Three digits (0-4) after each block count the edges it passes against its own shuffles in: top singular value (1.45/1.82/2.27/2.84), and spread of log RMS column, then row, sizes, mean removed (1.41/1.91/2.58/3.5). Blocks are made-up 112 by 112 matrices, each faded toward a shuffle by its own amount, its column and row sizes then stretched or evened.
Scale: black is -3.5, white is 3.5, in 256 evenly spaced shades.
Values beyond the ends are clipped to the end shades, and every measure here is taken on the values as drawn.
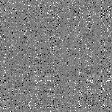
2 3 1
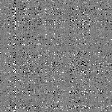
2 3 3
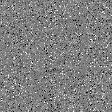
0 2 0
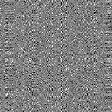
4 3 0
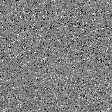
0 0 1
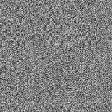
3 1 0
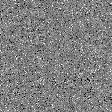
1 0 0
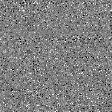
0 1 3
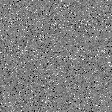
0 0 1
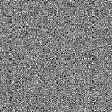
3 1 2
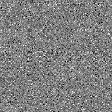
2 0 1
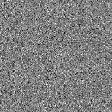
2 1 0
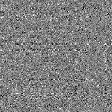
2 1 2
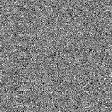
2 0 2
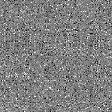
3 1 2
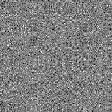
3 0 0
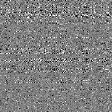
3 2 4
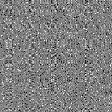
4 2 0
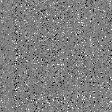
0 3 1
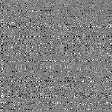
3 2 4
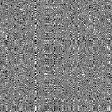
4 3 1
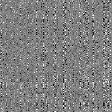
3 4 1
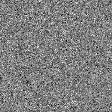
0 1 1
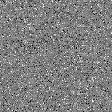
2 0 0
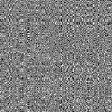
4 3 1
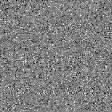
1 0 1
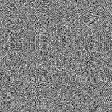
3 1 0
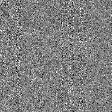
1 3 0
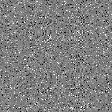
3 1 1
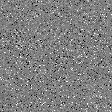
1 0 1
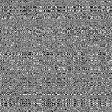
4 0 4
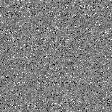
1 0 2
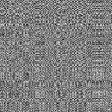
4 2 3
